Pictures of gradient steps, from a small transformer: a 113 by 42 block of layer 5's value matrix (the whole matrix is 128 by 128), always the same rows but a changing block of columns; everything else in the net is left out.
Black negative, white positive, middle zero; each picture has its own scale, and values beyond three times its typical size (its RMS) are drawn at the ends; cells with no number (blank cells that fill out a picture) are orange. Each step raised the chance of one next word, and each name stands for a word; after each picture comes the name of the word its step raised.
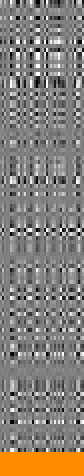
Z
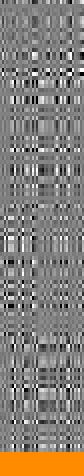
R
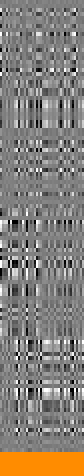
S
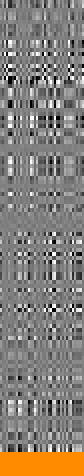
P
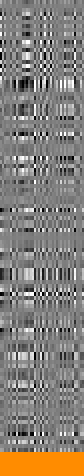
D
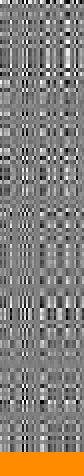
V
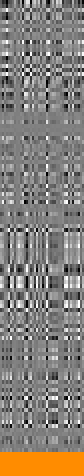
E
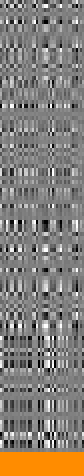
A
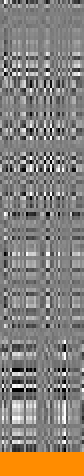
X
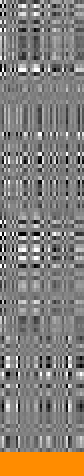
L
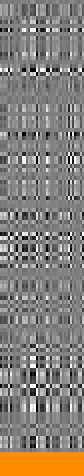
L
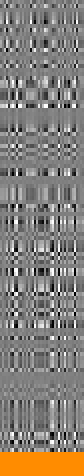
A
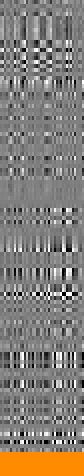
D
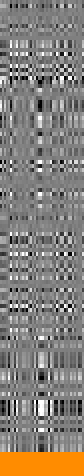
P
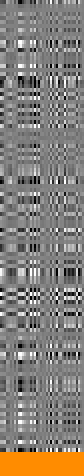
Z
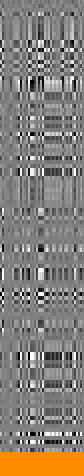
D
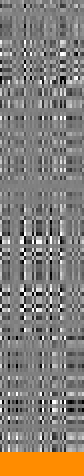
P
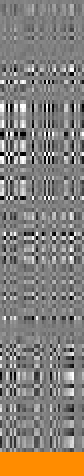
L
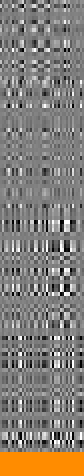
A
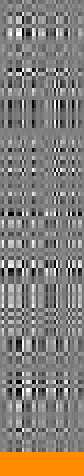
S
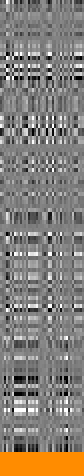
P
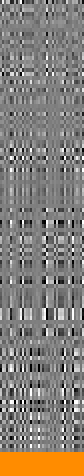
V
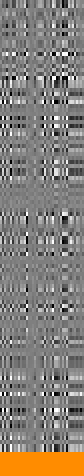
P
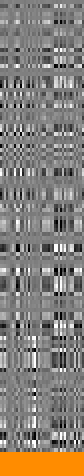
A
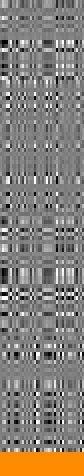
Z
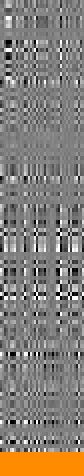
Z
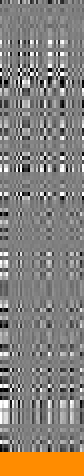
X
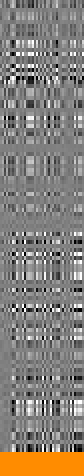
P
